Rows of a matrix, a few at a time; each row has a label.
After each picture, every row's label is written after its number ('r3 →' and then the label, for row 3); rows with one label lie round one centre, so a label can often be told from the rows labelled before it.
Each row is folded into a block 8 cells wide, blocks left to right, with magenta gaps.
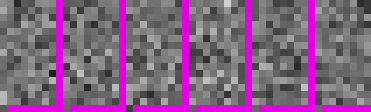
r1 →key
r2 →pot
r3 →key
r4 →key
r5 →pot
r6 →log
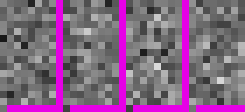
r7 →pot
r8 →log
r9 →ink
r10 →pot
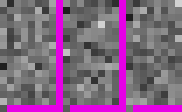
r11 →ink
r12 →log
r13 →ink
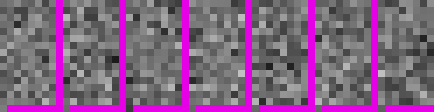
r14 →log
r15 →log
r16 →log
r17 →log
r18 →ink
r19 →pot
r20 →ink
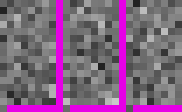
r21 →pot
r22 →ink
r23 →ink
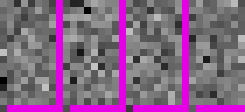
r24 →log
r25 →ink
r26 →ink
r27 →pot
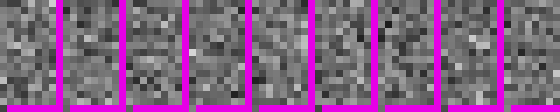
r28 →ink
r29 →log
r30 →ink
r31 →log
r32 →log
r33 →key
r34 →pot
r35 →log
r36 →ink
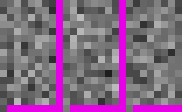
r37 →log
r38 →pot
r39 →log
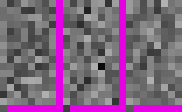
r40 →ink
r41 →ink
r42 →key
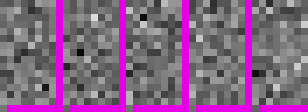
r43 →key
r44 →ink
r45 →key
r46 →pot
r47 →key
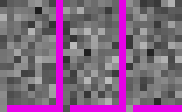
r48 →pot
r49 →key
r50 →pot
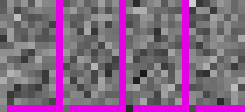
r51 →pot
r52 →ink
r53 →ink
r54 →ink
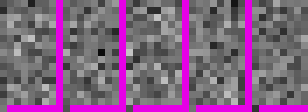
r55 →log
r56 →ink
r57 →ink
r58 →log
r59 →ink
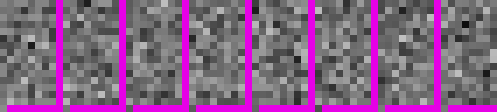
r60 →log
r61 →pot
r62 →pot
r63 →pot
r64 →pot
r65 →key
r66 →log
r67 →pot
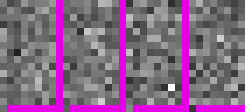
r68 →ink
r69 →key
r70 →log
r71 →log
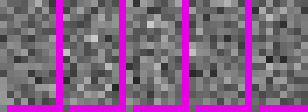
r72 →pot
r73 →log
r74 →ink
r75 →key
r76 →pot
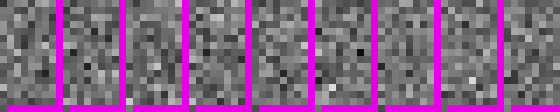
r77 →pot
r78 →ink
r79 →ink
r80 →ink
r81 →pot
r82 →log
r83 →ink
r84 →pot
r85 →log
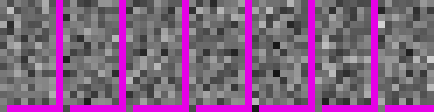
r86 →pot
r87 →key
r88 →ink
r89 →ink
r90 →key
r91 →pot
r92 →pot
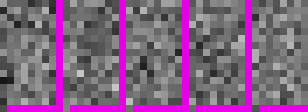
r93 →log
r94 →pot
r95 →key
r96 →pot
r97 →ink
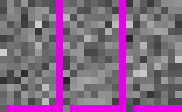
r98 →log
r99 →log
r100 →pot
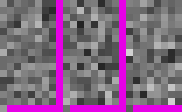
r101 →log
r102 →ink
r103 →log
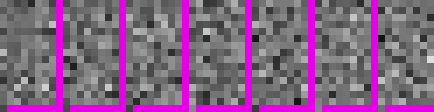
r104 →log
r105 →log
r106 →log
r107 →pot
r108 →pot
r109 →log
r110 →pot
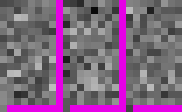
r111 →pot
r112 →key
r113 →key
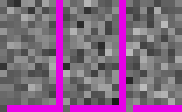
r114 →ink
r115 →ink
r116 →log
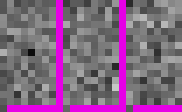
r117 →log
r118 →pot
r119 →pot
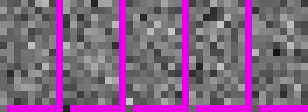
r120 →key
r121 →key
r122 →key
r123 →key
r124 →log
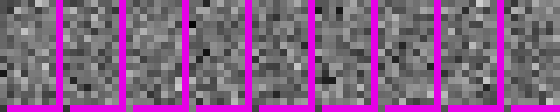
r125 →key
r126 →ink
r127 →pot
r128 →ink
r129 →key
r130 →log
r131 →pot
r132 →key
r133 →ink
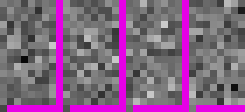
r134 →pot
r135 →key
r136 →log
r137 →key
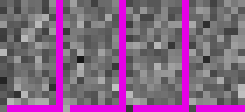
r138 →log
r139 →pot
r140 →key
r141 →pot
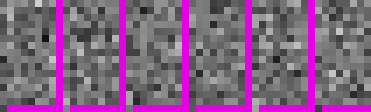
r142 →key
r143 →pot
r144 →pot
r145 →log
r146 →pot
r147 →key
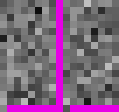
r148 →pot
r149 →key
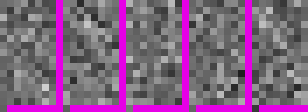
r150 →log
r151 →key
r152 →pot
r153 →key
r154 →key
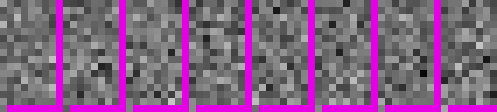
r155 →pot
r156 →ink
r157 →log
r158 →log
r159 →ink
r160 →log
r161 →ink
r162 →log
